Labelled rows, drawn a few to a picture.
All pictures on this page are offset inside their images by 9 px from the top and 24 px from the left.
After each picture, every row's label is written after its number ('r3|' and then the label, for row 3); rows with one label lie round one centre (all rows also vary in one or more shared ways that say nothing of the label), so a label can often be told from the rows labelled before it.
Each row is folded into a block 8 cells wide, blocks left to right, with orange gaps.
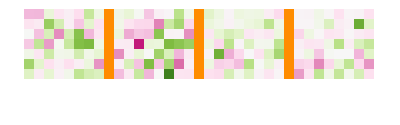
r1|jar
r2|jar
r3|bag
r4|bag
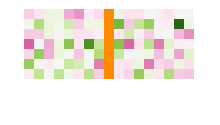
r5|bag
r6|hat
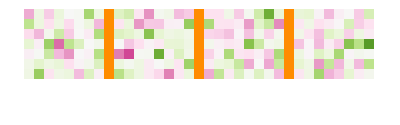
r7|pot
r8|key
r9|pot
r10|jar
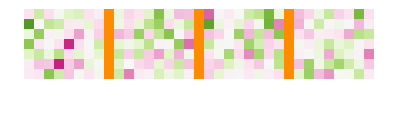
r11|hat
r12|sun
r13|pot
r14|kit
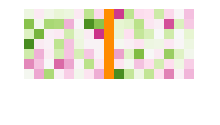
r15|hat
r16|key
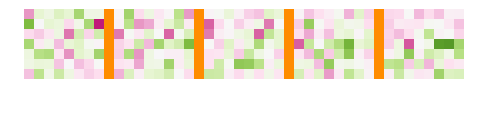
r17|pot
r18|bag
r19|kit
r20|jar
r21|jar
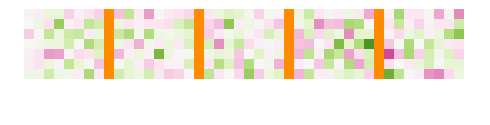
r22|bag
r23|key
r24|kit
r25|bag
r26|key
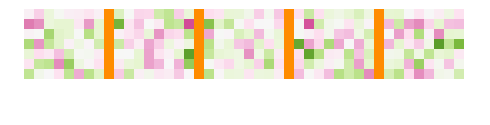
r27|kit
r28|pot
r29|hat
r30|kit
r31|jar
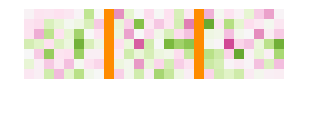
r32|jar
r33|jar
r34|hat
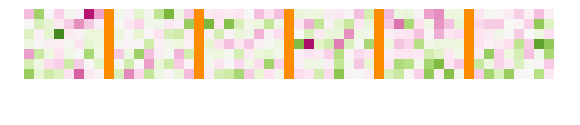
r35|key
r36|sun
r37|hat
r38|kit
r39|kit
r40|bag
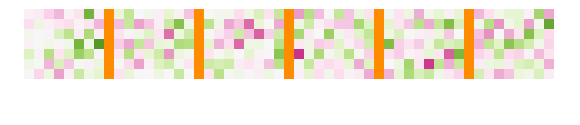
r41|jar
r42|bag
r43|pot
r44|key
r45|pot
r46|sun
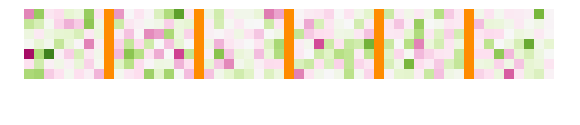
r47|key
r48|sun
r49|bag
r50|jar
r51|pot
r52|jar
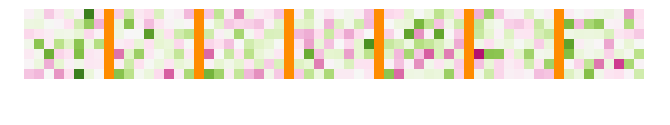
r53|jar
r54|key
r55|key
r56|bag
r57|sun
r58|key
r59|hat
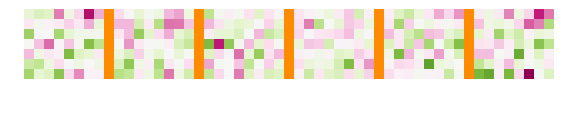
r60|key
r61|kit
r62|kit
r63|kit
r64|bag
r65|key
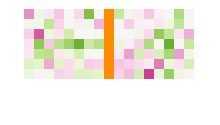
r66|jar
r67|jar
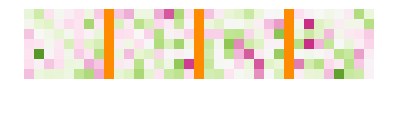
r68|bag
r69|hat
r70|pot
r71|kit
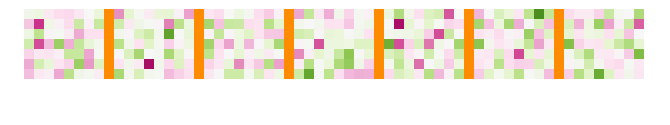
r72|kit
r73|key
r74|hat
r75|key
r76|kit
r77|pot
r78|pot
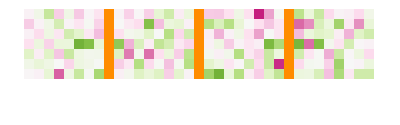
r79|jar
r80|pot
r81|hat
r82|kit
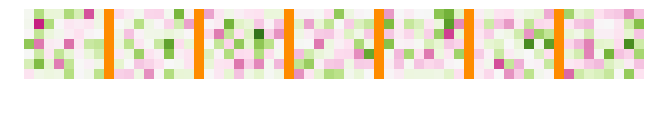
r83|kit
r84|jar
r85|jar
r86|sun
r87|pot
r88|jar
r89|bag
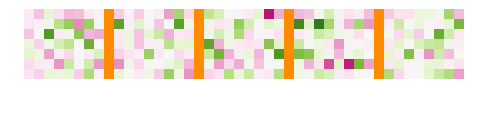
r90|bag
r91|hat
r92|bag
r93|hat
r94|sun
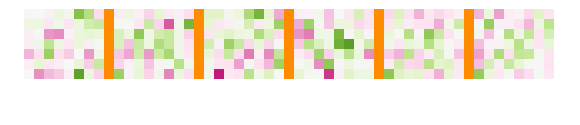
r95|sun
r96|key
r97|sun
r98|jar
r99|key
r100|key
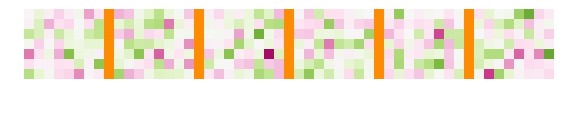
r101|key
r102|sun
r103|sun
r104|pot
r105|kit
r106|sun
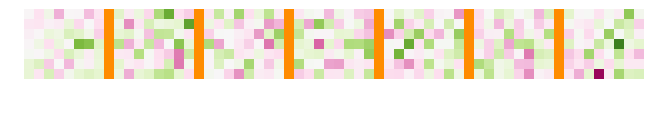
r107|jar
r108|sun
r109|kit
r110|jar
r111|bag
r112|pot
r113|jar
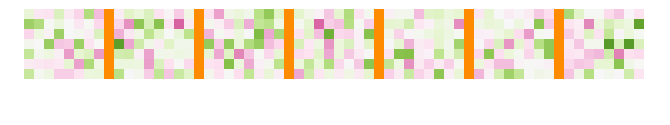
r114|hat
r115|kit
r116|pot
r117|pot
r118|jar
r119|bag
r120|bag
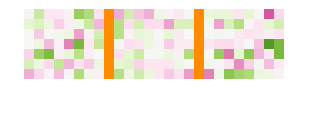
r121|jar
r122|key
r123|bag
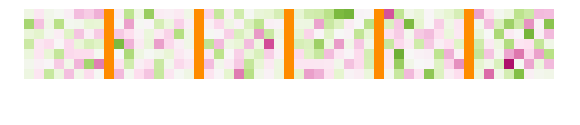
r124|hat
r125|kit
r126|kit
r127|sun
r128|kit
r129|sun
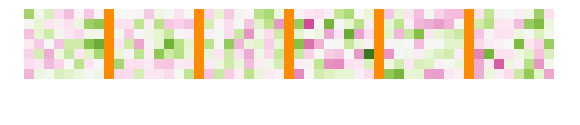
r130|bag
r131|jar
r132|pot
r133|pot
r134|key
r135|bag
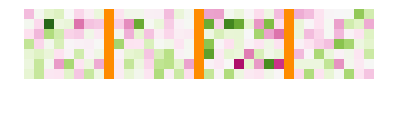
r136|kit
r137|kit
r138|hat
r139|pot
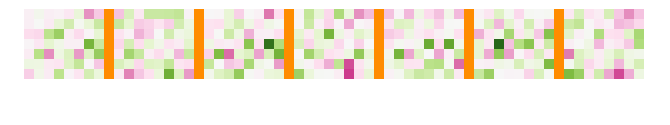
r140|bag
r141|sun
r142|bag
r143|key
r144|bag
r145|pot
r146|key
